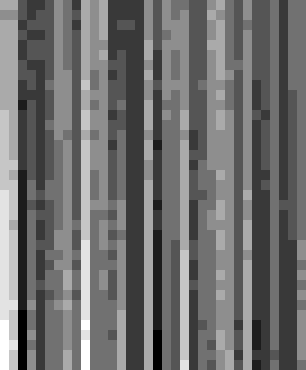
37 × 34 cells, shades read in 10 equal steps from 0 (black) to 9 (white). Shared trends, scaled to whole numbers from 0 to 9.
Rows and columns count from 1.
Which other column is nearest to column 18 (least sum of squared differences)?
3
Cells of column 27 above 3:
1
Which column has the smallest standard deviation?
16
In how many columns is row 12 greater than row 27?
11
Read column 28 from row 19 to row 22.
5 6 5 5
